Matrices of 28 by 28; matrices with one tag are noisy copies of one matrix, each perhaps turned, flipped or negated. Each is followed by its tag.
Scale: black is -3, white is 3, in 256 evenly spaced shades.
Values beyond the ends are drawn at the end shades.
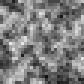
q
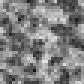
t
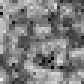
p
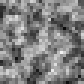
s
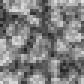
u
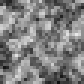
q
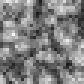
u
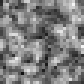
t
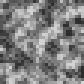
s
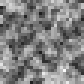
q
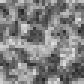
t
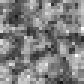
u
